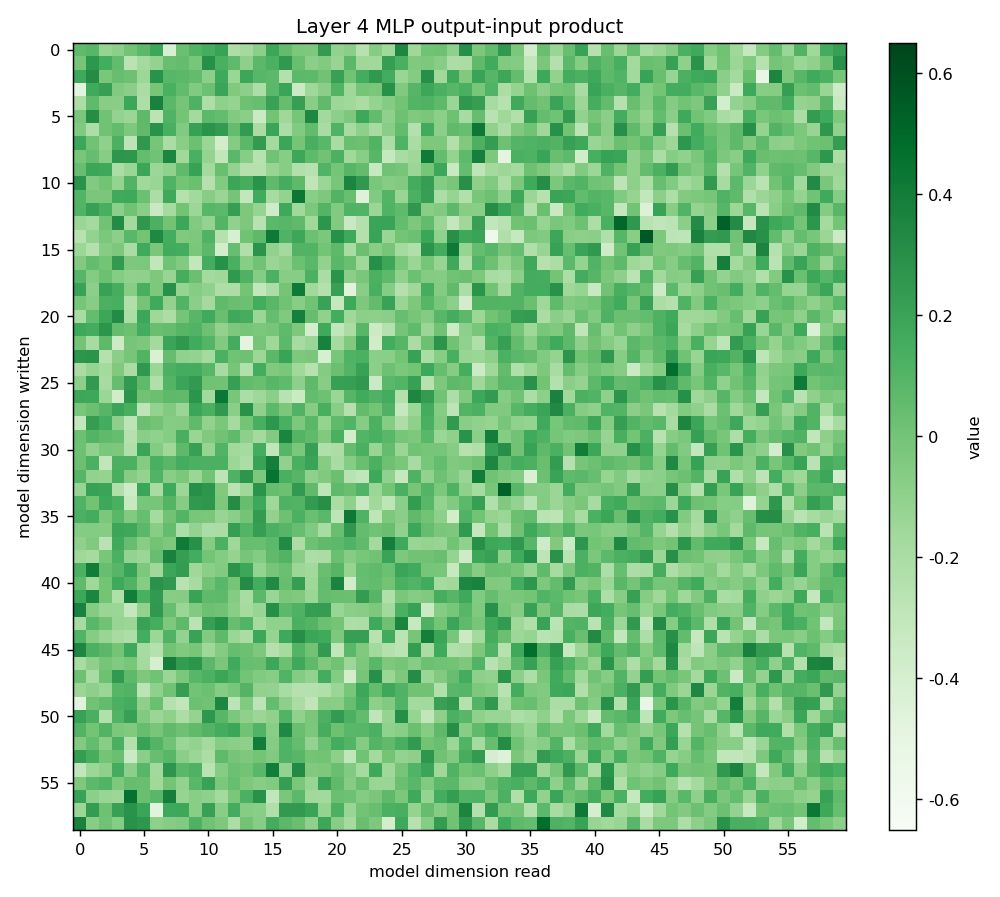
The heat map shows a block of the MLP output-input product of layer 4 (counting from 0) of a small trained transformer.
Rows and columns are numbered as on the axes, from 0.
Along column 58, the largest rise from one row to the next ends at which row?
46
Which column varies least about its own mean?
28
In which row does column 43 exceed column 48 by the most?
30
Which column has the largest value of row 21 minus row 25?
2
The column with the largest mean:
7
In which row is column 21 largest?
35
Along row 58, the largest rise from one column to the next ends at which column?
25
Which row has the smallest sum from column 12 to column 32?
9
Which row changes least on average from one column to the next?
55
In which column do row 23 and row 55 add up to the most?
41
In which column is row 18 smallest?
21
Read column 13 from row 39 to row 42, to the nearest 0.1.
0.2 0.3 -0.2 -0.2
